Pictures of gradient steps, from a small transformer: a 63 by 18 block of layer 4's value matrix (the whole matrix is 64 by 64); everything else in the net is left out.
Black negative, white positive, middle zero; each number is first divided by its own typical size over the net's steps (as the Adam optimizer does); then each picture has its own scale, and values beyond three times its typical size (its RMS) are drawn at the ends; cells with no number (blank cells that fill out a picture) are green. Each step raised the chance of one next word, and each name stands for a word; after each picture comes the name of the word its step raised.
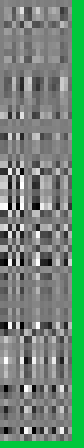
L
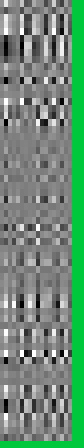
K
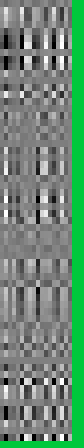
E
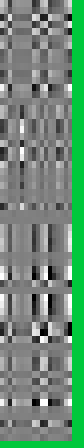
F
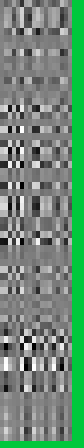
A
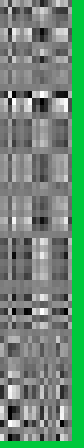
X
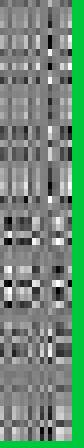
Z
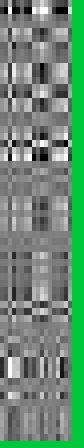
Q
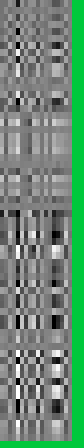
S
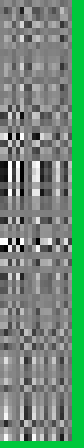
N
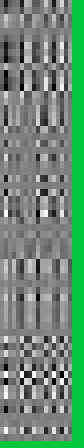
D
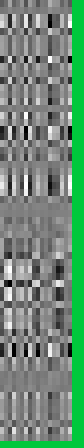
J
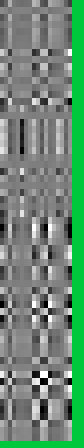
S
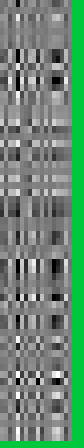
D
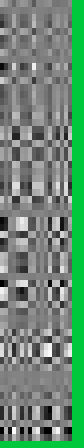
Z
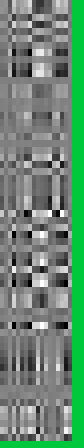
L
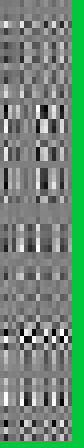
F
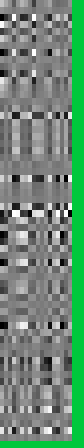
L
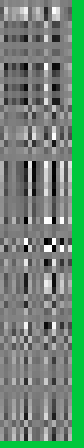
N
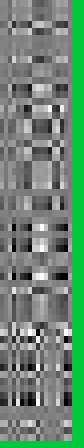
F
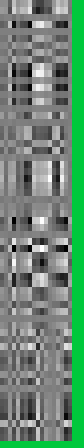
N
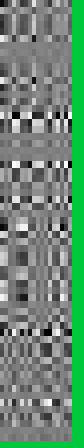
K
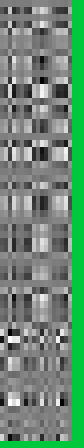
F
